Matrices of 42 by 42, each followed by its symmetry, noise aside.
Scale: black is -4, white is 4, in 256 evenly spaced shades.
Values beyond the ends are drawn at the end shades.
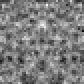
mirrored left to right.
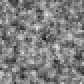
symmetric across the other diagonal.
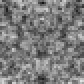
mirrored left to right.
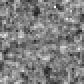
same after a half turn.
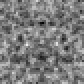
mirrored left to right.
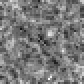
symmetric across the other diagonal.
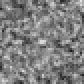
same after a half turn.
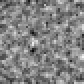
mirrored top to bottom.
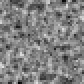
same after a half turn.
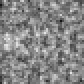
mirrored top to bottom.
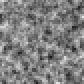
no symmetry.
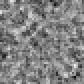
symmetric.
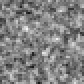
no symmetry.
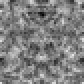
mirrored left to right.
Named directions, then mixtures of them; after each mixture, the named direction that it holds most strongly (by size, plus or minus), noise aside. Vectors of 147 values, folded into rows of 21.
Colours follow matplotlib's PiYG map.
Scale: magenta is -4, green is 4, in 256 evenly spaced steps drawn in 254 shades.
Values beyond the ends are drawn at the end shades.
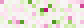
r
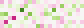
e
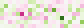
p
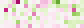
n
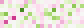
e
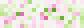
p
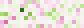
e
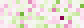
p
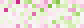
n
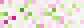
e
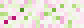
e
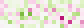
p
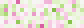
n
